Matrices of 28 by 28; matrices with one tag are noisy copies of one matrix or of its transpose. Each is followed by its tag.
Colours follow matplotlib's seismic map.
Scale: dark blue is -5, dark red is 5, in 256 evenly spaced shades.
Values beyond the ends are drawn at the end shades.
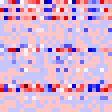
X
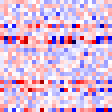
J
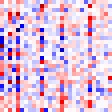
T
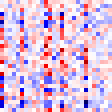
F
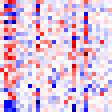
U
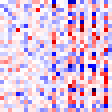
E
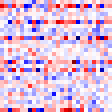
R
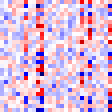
J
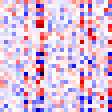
J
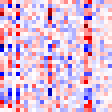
X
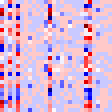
X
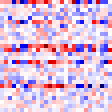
F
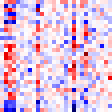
U
